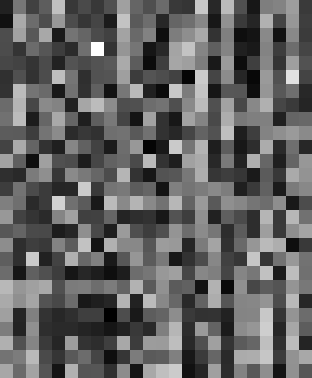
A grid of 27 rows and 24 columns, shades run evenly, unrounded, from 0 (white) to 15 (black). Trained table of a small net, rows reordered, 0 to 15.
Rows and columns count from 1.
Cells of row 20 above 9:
12
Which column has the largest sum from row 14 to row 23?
8
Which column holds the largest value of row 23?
9
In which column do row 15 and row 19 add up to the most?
4
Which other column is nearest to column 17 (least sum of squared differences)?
13
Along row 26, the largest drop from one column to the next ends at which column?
19
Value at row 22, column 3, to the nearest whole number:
5
